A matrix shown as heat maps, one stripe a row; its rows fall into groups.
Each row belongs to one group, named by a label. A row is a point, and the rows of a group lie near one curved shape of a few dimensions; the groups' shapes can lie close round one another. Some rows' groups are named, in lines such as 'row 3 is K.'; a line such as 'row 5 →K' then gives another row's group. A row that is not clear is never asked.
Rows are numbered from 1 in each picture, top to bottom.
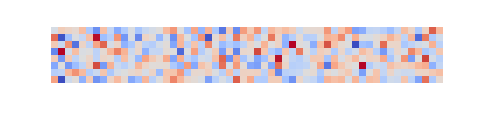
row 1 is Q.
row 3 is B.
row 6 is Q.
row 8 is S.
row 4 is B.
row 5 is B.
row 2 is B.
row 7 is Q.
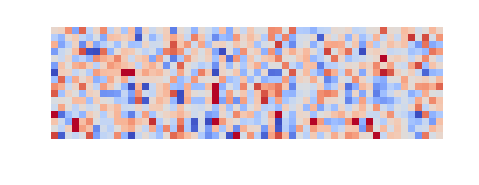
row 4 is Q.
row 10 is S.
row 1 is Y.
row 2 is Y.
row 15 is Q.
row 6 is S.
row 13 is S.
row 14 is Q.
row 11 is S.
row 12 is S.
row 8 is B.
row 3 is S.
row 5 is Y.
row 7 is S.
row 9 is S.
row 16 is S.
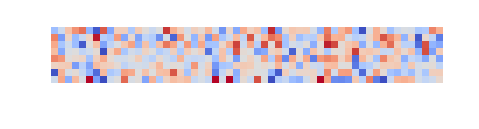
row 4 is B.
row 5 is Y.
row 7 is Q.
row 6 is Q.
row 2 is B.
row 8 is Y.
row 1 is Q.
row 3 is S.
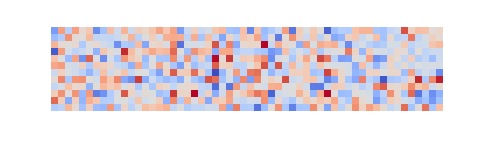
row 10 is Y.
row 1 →B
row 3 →S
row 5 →Y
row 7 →Y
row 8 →S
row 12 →B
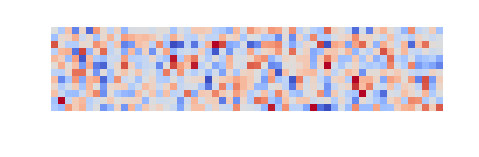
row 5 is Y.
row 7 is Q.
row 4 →Y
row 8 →B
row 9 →B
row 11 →B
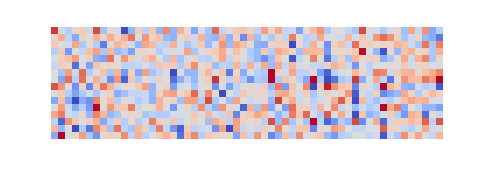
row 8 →Y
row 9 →Y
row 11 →Q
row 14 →Y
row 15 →Y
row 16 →B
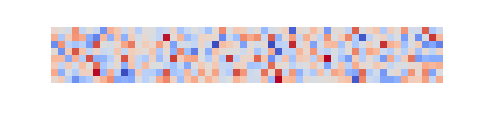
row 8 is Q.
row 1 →B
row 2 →Q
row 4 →Q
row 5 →Y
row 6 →Y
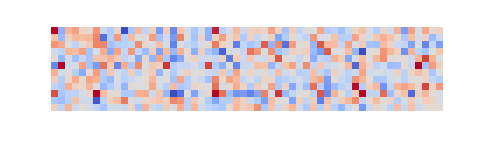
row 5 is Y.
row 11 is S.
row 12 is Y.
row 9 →Y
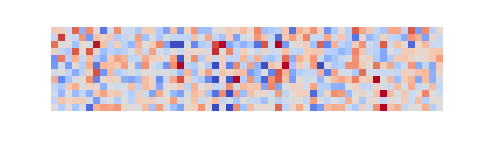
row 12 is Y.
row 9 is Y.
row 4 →Y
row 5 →B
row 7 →Q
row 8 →S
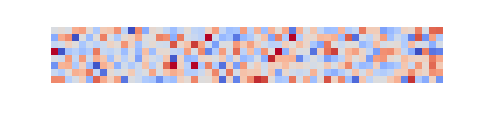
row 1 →S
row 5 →Y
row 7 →Y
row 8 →B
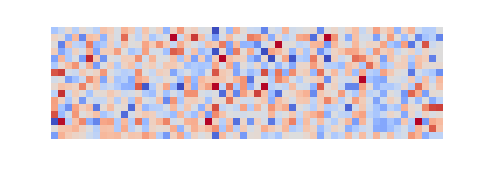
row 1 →S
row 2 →Y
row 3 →B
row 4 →S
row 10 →B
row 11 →Y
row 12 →S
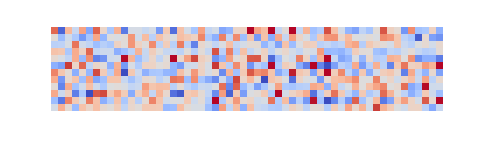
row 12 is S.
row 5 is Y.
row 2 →S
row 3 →Q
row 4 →Y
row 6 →Y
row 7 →B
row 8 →S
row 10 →Y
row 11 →Y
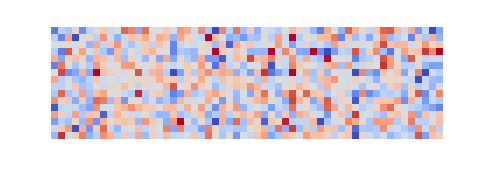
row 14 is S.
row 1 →S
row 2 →B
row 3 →Y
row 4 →Y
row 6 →S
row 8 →S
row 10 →S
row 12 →S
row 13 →B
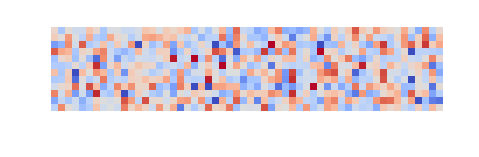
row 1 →B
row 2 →B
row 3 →Y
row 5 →Q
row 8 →B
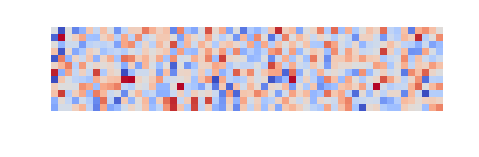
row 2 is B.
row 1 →B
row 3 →S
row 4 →B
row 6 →Y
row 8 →S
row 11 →Q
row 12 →Q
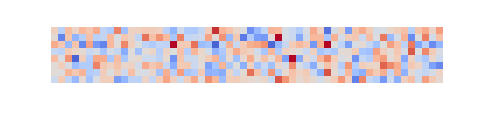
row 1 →Y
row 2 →B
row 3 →Y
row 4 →Y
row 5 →B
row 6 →S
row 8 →Q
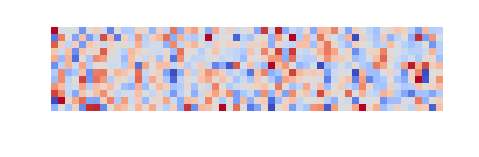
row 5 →B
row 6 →Y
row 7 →S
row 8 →S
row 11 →B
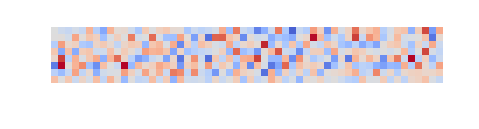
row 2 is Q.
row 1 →B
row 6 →B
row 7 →S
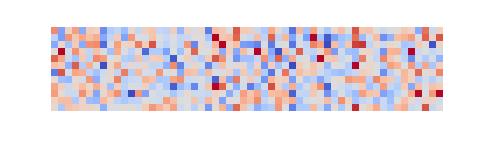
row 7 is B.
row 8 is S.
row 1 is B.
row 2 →Y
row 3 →Q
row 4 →B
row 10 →S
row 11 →Q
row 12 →B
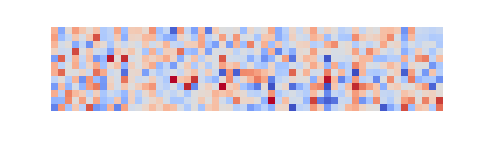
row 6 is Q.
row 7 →B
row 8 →Y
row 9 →Q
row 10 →Y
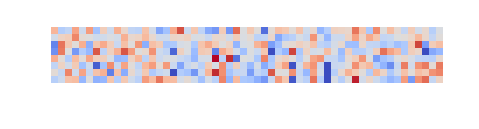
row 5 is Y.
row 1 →S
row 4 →S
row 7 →Y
